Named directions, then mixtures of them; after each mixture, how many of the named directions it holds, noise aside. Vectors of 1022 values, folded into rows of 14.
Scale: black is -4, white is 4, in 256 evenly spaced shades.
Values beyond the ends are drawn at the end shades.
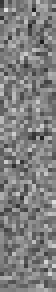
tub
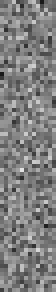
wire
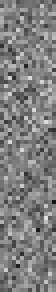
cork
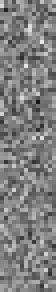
three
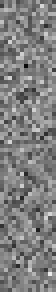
two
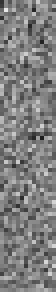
one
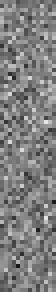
one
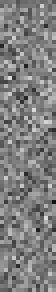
one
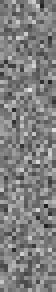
two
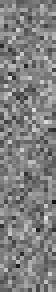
one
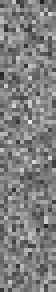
two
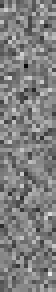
two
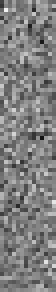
one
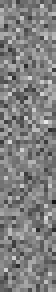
one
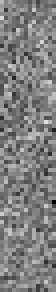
two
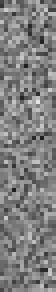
three
